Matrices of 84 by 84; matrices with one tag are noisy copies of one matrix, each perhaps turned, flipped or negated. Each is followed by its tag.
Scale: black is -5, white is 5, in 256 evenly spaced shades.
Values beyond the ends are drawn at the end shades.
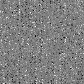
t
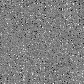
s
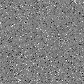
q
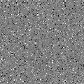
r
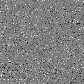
s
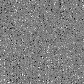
s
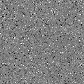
r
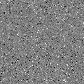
q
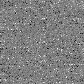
t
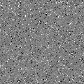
r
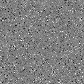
r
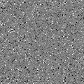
r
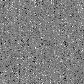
t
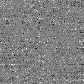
t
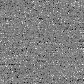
t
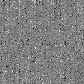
t
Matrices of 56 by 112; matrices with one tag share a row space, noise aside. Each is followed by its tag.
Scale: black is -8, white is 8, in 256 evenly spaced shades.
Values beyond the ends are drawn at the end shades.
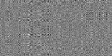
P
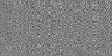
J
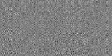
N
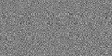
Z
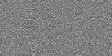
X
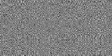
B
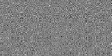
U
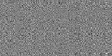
Z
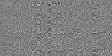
J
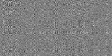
N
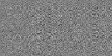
J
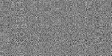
U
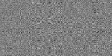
J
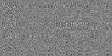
N
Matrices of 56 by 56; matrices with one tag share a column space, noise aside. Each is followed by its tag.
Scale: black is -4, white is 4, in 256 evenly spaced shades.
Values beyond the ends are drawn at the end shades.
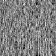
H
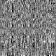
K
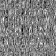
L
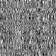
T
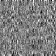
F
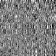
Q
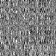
T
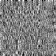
F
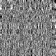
Q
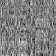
H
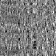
H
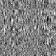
L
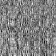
H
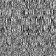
L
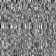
Q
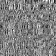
Q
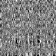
K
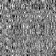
Q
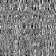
Q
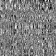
Q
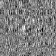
L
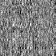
H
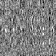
L
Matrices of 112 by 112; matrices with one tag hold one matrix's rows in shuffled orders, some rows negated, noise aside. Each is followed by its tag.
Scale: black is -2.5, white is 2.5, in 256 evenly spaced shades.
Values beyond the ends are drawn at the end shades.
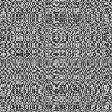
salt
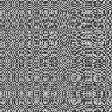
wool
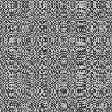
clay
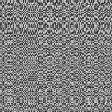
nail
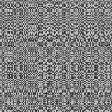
nail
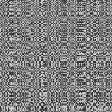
clay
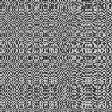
wool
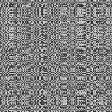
clay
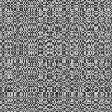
nail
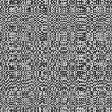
clay
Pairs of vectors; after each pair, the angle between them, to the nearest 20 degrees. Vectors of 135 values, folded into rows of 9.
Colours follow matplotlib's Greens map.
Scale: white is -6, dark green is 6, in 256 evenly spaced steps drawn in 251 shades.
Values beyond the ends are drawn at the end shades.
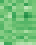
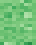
140 degrees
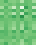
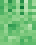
120 degrees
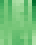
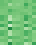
80 degrees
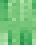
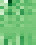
100 degrees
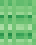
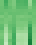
100 degrees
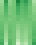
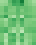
60 degrees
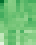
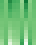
80 degrees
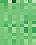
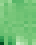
80 degrees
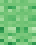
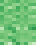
140 degrees
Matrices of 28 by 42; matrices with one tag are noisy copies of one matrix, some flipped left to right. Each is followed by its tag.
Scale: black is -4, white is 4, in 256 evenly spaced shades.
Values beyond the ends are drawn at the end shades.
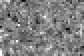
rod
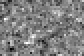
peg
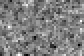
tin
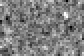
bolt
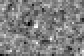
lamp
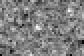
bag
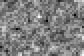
rod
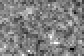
peg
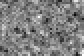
rod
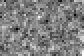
rod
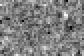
bolt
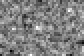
bag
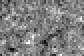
peg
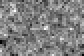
bag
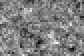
peg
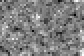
rod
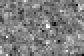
lamp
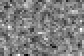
tin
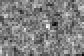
lamp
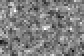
bag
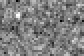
bolt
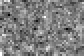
rod
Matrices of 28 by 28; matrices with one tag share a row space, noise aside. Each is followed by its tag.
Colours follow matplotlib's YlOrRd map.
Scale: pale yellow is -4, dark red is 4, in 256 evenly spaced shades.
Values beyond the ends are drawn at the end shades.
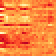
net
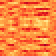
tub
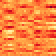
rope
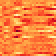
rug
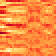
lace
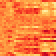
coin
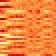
lace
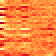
net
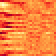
lace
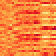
coin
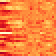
lace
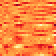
rug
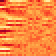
lace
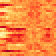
lace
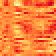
rug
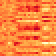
coin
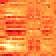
lace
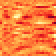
rug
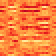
tub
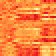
coin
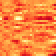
rug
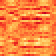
tub
